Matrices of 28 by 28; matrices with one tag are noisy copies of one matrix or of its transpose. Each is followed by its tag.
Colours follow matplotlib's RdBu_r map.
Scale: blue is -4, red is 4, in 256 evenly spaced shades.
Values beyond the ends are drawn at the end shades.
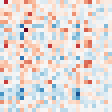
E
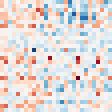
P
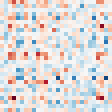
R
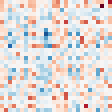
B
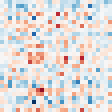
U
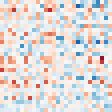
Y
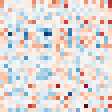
B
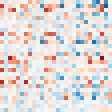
Y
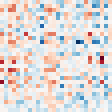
Y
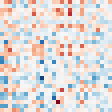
Y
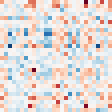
B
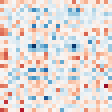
B
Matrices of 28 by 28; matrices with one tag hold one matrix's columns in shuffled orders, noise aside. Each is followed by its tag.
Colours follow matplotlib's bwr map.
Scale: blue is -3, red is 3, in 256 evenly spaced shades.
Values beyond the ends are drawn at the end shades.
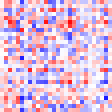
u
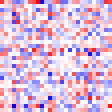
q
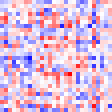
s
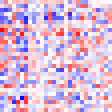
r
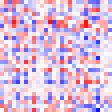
u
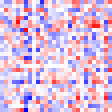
u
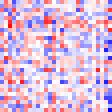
u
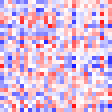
s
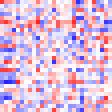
u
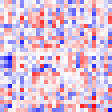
s
